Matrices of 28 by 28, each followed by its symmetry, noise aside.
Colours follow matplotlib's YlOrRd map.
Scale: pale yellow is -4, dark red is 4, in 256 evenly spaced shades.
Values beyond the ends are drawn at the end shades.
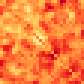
symmetric.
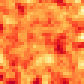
antisymmetric.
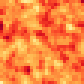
antisymmetric.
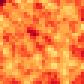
symmetric.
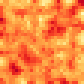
symmetric across the other diagonal.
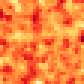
antisymmetric.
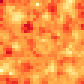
symmetric.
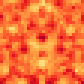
mirrored left to right.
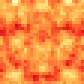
mirrored left to right.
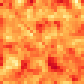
no symmetry.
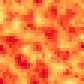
symmetric across the other diagonal.
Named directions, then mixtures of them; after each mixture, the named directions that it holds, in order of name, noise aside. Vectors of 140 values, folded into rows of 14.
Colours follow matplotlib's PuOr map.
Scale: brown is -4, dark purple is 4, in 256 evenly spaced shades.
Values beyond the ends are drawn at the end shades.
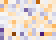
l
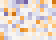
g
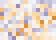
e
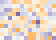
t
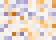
g, l, t.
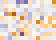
e, g, l.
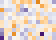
g, l, t.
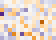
e, l, t.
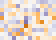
e.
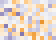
e, t.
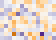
l, t.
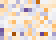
l.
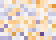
l, t.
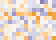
e, g, t.
